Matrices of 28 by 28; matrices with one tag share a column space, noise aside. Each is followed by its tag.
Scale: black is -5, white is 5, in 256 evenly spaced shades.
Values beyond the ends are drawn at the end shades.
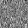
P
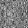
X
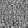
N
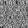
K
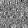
K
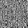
N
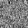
K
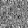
K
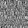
K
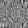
P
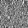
K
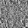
P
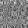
K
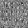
X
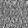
P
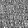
N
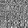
N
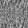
P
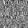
K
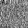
K
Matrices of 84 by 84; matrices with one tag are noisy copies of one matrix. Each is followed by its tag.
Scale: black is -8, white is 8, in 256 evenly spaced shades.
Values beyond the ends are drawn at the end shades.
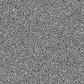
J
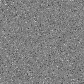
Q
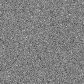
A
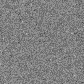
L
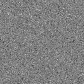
A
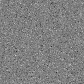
Q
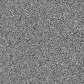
L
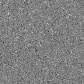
A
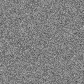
L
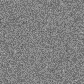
J
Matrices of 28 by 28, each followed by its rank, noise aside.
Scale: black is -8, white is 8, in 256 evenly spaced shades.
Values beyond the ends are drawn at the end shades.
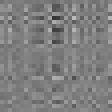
one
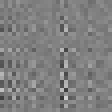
one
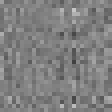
two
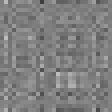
three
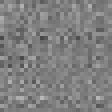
three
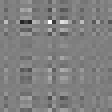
one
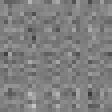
three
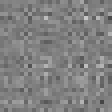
two
